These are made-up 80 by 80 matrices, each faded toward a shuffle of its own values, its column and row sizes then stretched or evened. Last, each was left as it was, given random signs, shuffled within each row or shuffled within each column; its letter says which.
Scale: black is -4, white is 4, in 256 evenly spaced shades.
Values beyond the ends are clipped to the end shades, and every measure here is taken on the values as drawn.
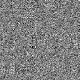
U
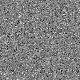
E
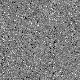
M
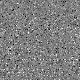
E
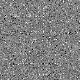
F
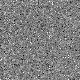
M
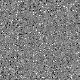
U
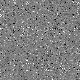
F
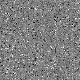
M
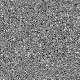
E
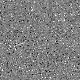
E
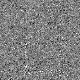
F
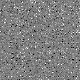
U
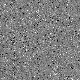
M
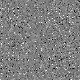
F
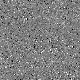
E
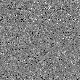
E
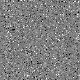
F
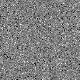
F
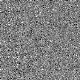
F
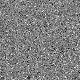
E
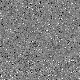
E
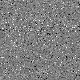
E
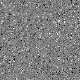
F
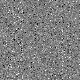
M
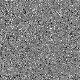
F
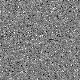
E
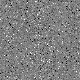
M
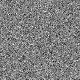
E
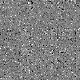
U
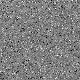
E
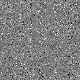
F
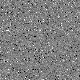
E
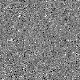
U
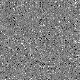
U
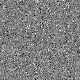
M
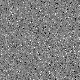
M
